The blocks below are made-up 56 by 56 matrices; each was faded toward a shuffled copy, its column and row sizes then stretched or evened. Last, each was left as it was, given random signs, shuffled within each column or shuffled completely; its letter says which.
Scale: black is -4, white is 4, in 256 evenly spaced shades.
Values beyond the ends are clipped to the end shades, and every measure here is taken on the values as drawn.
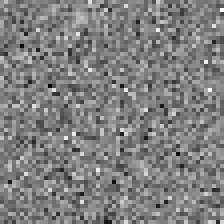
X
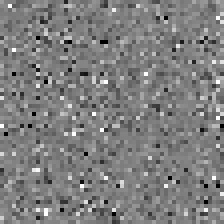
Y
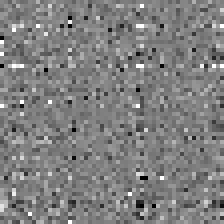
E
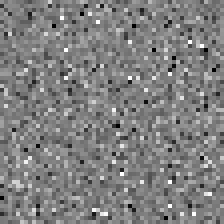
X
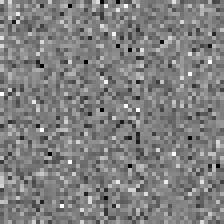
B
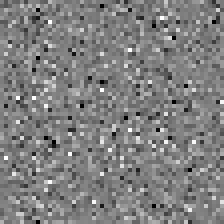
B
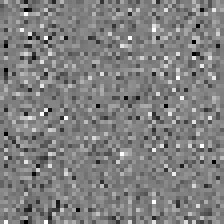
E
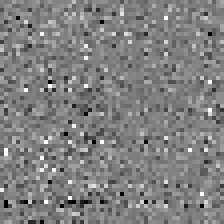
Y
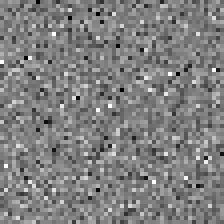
X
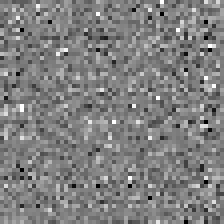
E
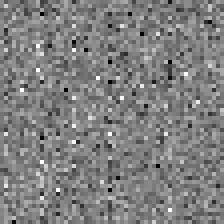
B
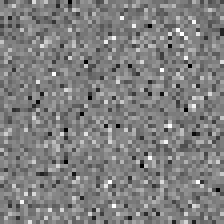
X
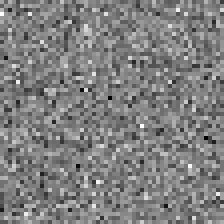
X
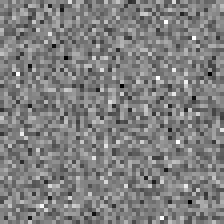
X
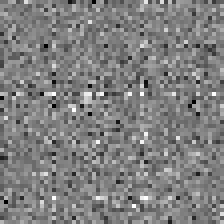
Y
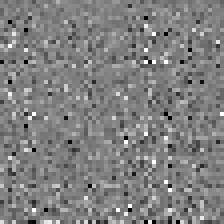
E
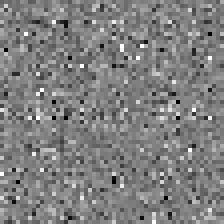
Y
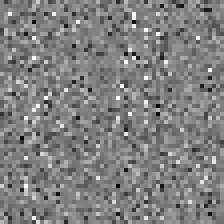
B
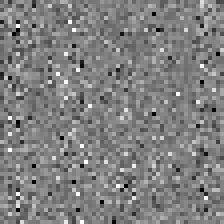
B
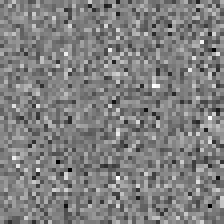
B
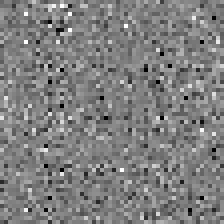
Y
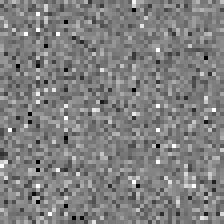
B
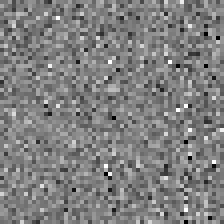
B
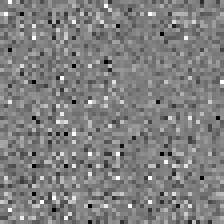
E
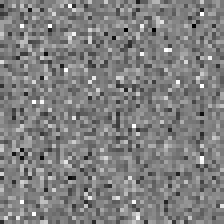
B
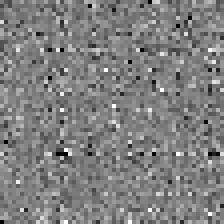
Y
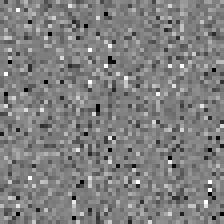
B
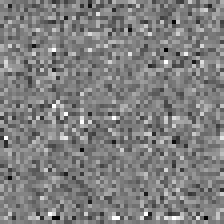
Y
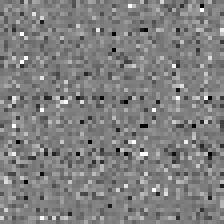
Y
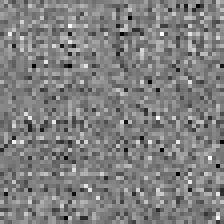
E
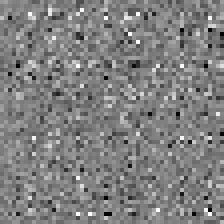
E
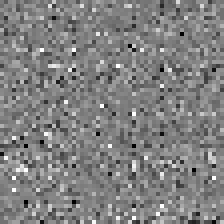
Y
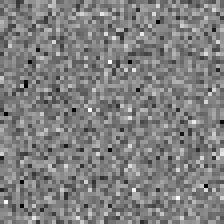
X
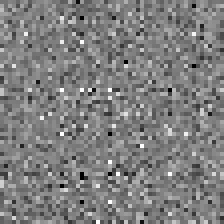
Y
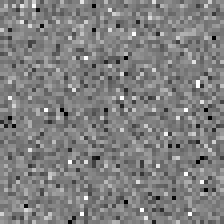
X
